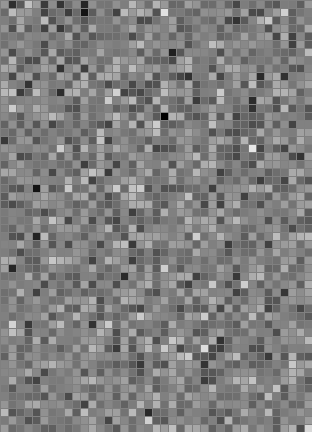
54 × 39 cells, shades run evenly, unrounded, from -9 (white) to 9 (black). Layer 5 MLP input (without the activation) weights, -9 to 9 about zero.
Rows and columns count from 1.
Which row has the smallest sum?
12
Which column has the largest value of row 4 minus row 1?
4
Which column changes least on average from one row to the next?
1
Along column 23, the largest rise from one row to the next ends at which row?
44
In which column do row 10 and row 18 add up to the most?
33
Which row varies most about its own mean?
2
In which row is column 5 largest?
24
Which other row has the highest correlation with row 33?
41
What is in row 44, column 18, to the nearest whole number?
-1
